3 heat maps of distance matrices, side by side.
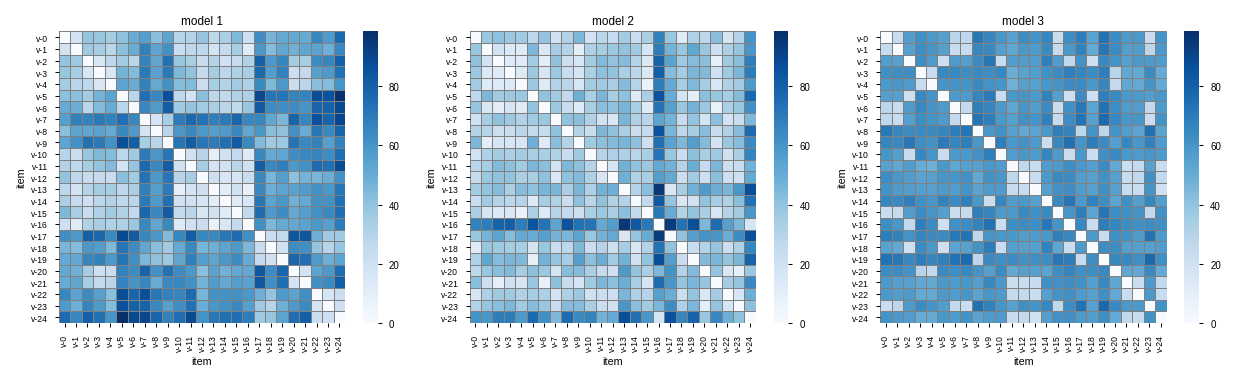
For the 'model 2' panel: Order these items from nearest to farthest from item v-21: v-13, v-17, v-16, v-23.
v-23, v-13, v-17, v-16
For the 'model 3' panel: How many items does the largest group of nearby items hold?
6
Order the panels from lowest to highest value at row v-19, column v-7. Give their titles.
model 2, model 1, model 3
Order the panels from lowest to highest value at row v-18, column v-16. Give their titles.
model 3, model 1, model 2
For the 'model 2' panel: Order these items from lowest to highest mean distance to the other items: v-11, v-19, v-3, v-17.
v-3, v-11, v-19, v-17
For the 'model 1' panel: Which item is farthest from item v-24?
v-5
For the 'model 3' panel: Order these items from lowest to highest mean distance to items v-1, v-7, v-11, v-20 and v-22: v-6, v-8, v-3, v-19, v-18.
v-6, v-3, v-18, v-8, v-19
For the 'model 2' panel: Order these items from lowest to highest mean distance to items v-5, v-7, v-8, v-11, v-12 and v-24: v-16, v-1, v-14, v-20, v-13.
v-20, v-14, v-1, v-13, v-16
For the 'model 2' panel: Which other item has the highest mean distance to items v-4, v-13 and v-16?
v-19
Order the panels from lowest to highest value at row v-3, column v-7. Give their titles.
model 2, model 3, model 1
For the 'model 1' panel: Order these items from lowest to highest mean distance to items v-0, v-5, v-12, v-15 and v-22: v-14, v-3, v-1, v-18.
v-14, v-1, v-3, v-18
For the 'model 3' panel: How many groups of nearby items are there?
6
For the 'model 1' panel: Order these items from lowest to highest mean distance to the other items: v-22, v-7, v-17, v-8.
v-8, v-22, v-17, v-7
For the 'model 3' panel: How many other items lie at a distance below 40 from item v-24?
5
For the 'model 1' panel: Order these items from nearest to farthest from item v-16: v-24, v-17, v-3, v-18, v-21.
v-3, v-18, v-21, v-17, v-24
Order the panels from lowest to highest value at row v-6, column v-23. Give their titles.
model 3, model 2, model 1
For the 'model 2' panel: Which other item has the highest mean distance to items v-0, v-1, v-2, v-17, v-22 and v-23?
v-16
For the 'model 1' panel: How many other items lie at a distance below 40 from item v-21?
4
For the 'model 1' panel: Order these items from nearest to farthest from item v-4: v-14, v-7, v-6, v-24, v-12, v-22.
v-12, v-14, v-22, v-6, v-24, v-7
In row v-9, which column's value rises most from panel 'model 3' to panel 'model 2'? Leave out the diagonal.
v-14
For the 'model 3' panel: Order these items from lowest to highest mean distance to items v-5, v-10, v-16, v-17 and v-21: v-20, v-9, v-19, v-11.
v-11, v-19, v-20, v-9
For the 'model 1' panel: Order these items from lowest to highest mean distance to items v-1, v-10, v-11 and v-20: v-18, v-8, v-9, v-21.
v-21, v-18, v-8, v-9
